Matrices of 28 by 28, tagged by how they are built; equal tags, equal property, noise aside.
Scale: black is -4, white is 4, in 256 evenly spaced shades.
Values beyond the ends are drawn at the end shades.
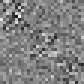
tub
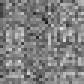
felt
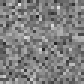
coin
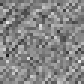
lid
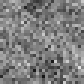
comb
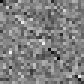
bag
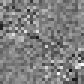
tub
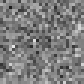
coin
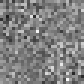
tub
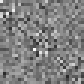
tub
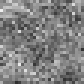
comb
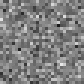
coin
